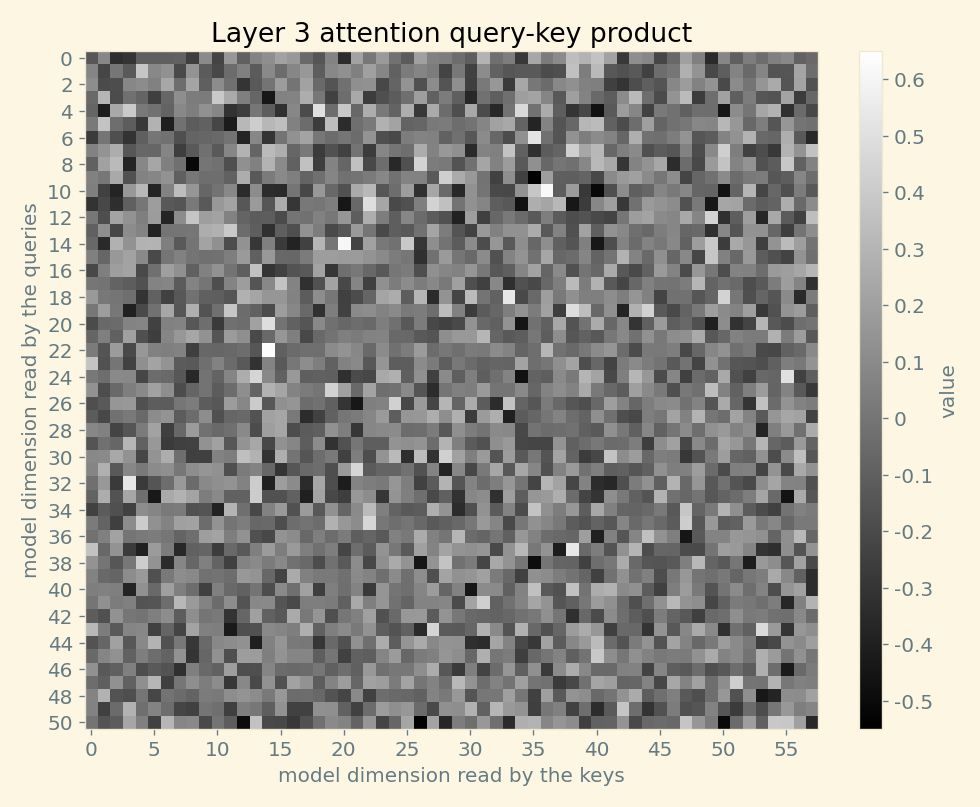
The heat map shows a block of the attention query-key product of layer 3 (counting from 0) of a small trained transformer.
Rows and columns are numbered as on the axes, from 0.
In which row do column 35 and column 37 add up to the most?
11
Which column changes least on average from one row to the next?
9
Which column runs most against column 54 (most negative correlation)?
50
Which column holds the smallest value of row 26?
21
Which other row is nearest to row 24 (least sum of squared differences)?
18
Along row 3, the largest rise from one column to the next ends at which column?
15
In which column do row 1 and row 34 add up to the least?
10
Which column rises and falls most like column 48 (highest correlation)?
54
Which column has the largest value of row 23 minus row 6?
0
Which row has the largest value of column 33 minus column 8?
8
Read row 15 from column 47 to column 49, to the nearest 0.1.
0.1 -0.2 0.4
